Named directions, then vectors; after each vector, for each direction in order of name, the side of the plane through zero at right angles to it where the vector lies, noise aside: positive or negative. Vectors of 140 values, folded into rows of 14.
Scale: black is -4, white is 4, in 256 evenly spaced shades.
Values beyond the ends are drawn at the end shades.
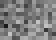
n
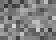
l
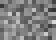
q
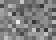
negative, positive, positive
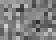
negative, negative, positive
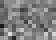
negative, positive, positive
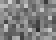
negative, negative, negative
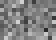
negative, positive, positive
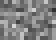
positive, negative, positive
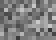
positive, positive, negative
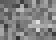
positive, positive, negative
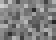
negative, negative, negative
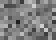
positive, negative, negative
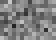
negative, positive, negative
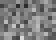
positive, positive, positive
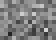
positive, negative, negative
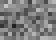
negative, positive, negative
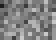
positive, positive, positive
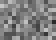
negative, negative, negative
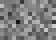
positive, negative, negative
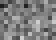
positive, positive, positive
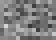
negative, negative, positive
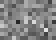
positive, negative, negative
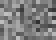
negative, negative, positive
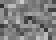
negative, positive, positive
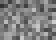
positive, positive, positive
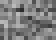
negative, negative, positive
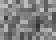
negative, negative, negative
